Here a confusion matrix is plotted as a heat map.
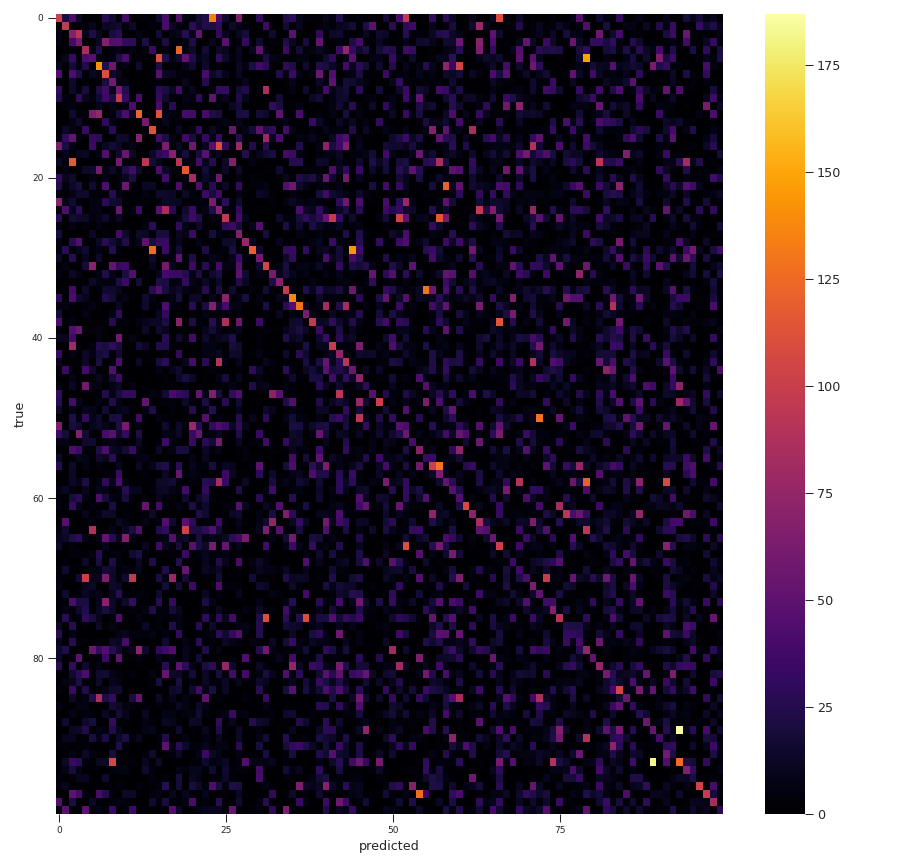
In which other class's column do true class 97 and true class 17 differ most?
54
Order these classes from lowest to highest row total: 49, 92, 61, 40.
49, 92, 40, 61
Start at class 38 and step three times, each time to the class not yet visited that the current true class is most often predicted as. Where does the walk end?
3
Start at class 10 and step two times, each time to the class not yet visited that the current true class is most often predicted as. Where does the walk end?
31
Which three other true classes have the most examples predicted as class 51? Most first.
25, 81, 61
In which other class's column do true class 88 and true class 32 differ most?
78
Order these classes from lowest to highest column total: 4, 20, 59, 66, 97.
97, 4, 20, 59, 66
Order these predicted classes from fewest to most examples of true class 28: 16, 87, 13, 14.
87, 14, 16, 13
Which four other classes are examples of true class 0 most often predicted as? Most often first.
23, 66, 52, 27
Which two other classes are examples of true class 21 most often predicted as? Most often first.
58, 84
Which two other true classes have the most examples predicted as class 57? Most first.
56, 25
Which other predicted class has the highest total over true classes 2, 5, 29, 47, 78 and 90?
79
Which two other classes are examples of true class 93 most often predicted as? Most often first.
89, 8
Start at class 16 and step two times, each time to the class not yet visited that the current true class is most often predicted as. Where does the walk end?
63
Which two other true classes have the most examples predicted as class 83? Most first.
36, 91
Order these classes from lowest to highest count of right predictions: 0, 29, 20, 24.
24, 20, 0, 29
